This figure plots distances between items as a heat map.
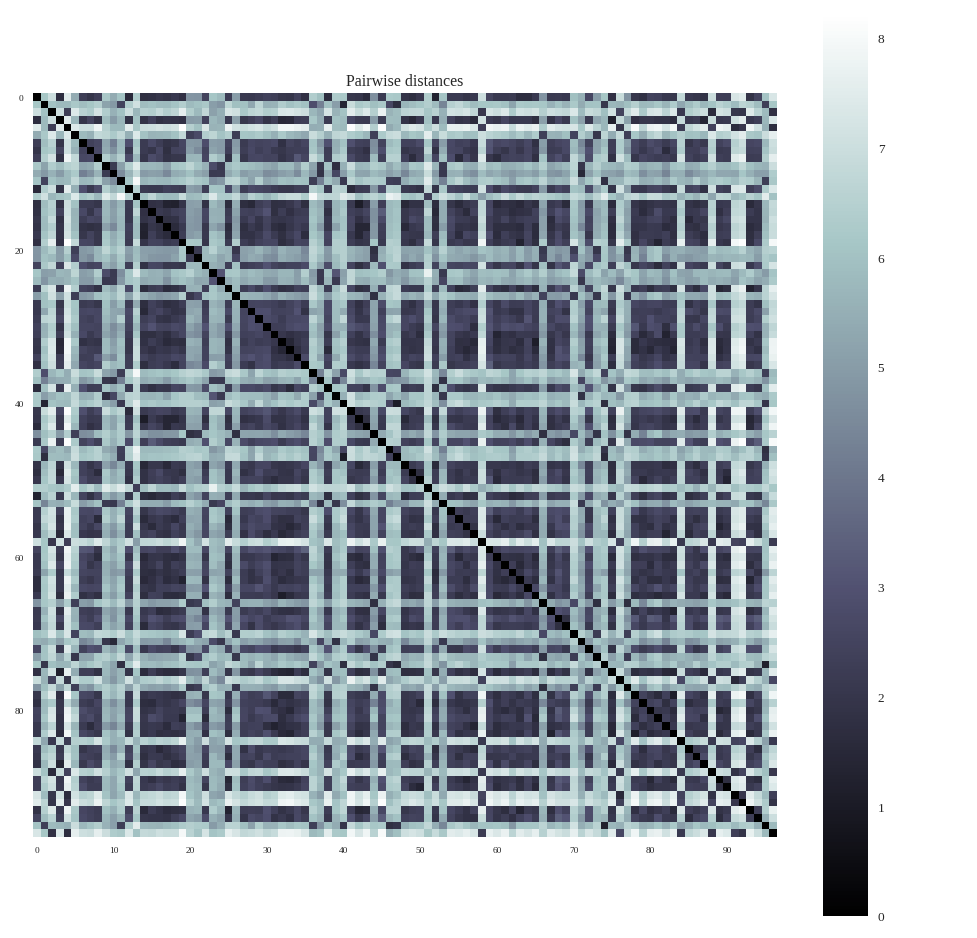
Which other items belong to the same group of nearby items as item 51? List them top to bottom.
13
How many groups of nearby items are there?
6
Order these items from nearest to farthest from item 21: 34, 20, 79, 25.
20, 79, 34, 25
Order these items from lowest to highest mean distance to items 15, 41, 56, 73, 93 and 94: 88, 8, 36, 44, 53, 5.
8, 44, 5, 53, 36, 88
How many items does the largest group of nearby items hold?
61
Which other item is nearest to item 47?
40
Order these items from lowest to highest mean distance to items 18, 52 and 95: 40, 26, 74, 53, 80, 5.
80, 74, 40, 53, 26, 5
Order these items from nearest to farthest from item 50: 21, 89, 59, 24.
89, 59, 21, 24
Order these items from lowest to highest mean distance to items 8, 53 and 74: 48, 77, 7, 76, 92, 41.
48, 7, 41, 76, 77, 92
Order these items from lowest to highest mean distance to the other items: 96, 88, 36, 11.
11, 36, 88, 96
